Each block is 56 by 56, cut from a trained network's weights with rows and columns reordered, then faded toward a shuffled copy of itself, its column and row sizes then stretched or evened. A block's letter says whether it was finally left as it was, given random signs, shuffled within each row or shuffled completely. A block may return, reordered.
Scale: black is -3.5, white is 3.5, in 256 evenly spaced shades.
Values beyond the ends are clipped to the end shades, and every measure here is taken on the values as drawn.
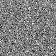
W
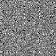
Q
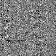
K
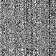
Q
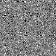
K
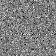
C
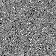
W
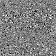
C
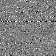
C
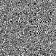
K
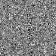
K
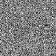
Q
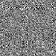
Q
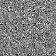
Q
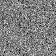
W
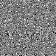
C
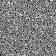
W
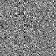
Q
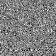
C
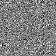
K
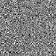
Q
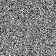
C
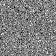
W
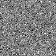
C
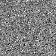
C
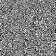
K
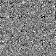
K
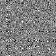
Q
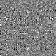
Q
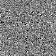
K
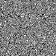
C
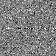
C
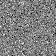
W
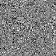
Q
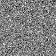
C
